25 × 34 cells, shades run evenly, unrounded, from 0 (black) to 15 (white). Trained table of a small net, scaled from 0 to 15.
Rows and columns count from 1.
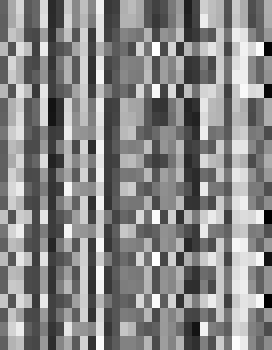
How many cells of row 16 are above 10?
17
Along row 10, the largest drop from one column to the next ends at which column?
14
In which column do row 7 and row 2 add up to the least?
7
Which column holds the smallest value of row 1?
24
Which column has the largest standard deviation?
20
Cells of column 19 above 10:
11
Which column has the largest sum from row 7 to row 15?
13
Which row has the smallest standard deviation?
23
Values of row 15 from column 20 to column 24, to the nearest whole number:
4 8 8 11 3
